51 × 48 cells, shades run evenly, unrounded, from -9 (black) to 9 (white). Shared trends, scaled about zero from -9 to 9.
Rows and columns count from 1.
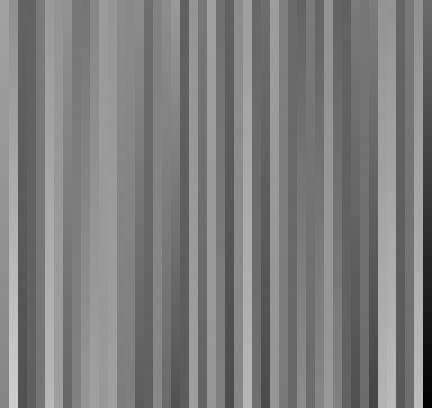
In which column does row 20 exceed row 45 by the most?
48
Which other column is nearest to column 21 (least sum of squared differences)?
45
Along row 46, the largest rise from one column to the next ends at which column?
43
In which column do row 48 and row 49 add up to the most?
2
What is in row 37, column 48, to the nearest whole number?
-7
